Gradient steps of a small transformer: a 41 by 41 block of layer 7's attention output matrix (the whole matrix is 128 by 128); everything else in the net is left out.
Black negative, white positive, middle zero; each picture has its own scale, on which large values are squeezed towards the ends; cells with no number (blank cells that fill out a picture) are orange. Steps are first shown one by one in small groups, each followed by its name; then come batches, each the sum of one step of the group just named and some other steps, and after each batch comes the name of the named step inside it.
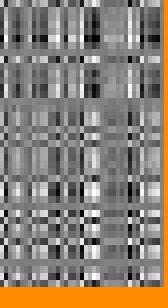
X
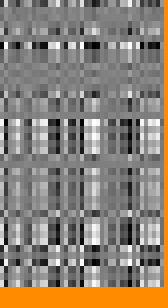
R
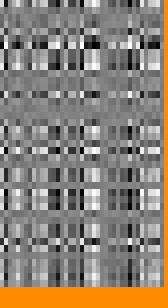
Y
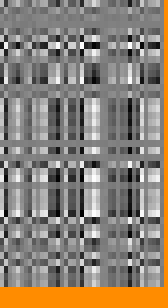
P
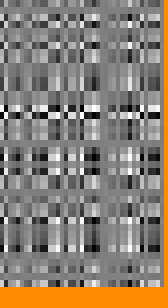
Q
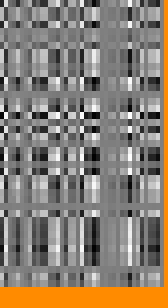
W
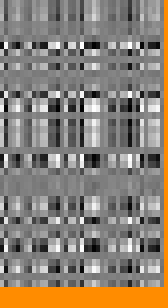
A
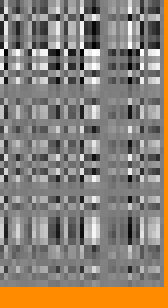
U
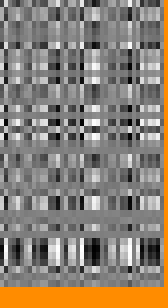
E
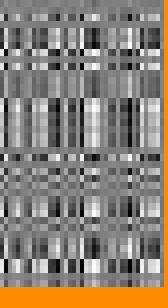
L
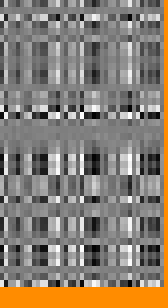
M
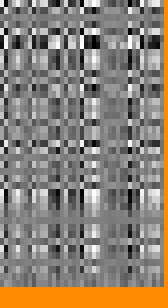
Y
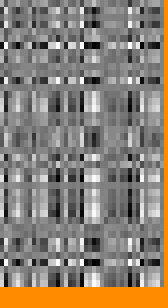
P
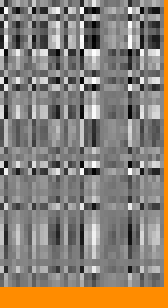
U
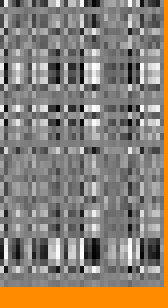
E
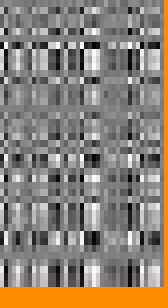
Y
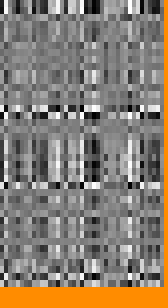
M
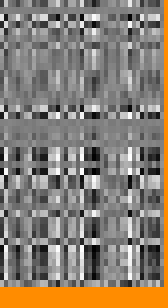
M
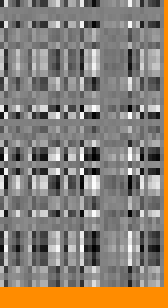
W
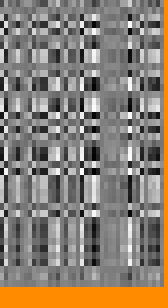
W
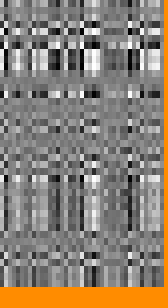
Y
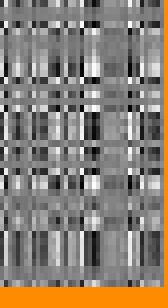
W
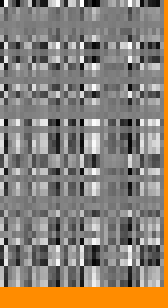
R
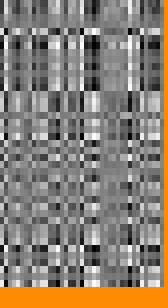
R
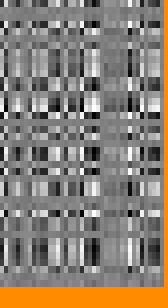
W
